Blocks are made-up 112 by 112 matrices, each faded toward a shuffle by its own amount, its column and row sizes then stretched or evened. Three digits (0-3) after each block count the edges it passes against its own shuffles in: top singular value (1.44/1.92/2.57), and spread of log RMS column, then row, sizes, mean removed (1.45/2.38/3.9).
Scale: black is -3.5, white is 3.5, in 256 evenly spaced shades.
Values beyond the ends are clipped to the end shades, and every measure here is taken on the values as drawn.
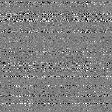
2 1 3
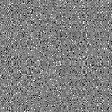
3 1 0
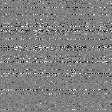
2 1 3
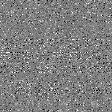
1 0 2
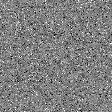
0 0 1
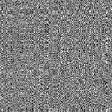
3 2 0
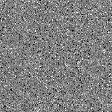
1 1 0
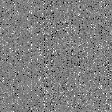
1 2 0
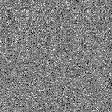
2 0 0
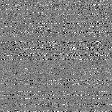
1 1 3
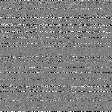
2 0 3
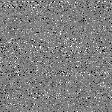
0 0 2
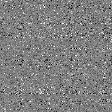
0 1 2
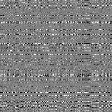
3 0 3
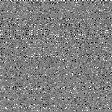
2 0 2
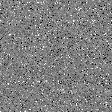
0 0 1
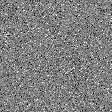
1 0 0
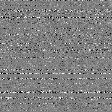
1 0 3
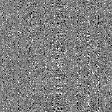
2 2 0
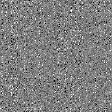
1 2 1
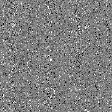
1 2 0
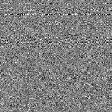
2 0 2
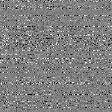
2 1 3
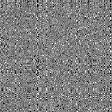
3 2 1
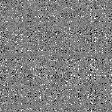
1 2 2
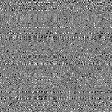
3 0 2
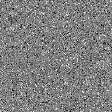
1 1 0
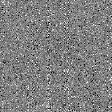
2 2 0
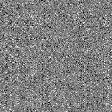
2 1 1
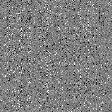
2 2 0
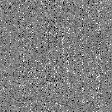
0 2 0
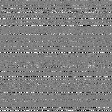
3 0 3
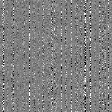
2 3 0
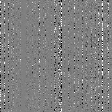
2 3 0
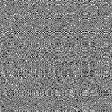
3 0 2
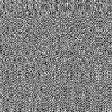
3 0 1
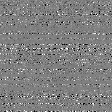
1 0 3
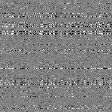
3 1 3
